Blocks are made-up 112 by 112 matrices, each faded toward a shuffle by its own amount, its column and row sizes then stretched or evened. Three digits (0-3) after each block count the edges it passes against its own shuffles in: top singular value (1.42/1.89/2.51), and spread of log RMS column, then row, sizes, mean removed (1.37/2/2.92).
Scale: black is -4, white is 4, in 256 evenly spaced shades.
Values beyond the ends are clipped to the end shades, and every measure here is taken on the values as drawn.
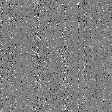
1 3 1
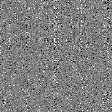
2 2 1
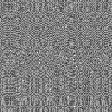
3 1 0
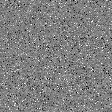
0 0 1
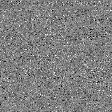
0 0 2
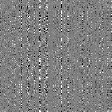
3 3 1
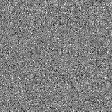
2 0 1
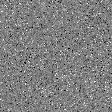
0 0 0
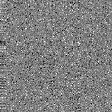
2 1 0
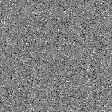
1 0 0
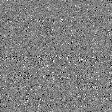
0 1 2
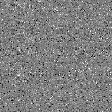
2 0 1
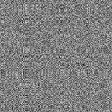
3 2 1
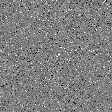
1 0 0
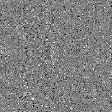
2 2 0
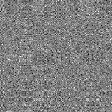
3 1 1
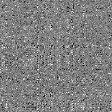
2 2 2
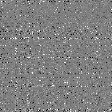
1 2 3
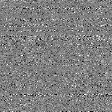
1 1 3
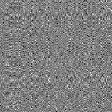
3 2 0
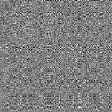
3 2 3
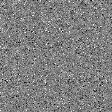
0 1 1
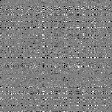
3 2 3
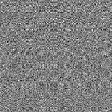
3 0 2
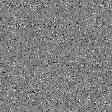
1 0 2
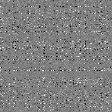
1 2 3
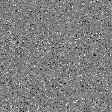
1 0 1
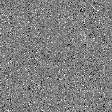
1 2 1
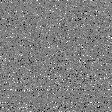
0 0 2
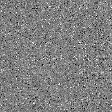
0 1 1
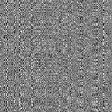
3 3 0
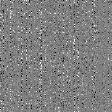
1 3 1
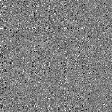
2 2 1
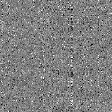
2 2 0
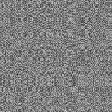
3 1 0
